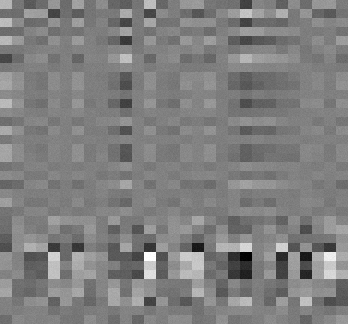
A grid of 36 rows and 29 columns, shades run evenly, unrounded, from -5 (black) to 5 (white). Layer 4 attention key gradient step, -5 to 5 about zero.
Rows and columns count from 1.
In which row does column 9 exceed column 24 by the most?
29
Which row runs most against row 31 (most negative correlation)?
34
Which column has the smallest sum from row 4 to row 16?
11
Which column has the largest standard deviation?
21
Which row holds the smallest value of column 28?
28
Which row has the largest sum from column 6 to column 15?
33
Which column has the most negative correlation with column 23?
18
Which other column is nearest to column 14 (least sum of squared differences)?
4
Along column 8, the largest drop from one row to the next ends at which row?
32
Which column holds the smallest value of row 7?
1
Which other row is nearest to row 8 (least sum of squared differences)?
19
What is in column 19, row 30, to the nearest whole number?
-1
